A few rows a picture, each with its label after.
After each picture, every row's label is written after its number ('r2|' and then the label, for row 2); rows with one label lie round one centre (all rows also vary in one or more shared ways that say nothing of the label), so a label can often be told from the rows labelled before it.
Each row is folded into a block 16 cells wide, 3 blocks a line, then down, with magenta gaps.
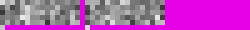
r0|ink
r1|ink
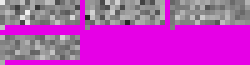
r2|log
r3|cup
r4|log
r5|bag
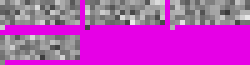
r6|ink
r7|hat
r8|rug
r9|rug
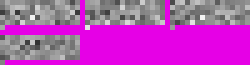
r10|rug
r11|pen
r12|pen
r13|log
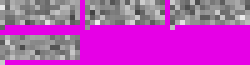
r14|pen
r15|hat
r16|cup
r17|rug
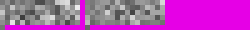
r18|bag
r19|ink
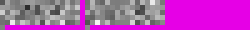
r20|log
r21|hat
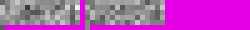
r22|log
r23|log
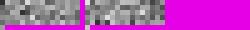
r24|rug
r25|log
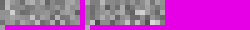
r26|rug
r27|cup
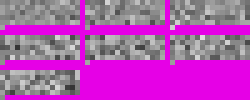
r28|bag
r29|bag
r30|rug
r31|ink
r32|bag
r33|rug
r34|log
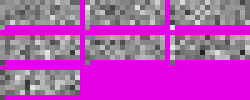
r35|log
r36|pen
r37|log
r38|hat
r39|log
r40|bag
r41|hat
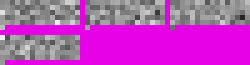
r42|bag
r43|cup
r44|bag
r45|log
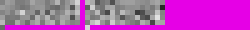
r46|ink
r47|rug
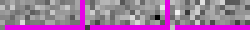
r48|pen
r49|bag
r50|rug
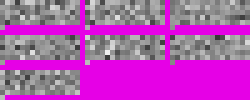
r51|pen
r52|pen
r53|bag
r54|rug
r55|bag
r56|ink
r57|log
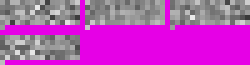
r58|ink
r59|cup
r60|bag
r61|rug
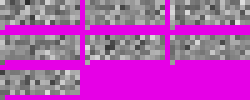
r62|hat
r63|log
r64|pen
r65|log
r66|rug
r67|cup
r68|hat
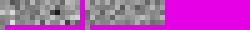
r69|rug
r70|log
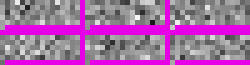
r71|log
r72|bag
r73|rug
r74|hat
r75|log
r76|rug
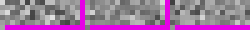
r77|bag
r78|bag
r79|hat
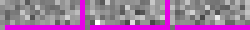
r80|ink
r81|hat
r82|ink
